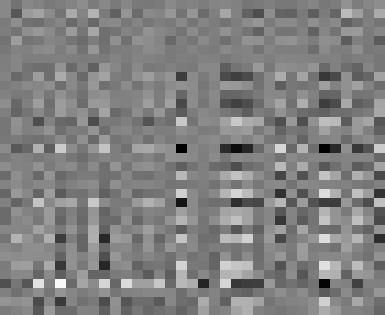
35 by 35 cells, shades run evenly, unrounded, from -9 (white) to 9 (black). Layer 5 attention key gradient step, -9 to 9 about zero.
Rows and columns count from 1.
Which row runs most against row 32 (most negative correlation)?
34
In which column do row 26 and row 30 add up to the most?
10
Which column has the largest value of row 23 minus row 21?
17
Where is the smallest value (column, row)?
6, 32
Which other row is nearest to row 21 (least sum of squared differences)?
7
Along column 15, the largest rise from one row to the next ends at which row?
33
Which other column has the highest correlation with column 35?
26
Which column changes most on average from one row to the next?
30
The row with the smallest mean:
27
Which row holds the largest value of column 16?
31
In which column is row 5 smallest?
2
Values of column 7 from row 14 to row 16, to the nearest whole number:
2 0 1
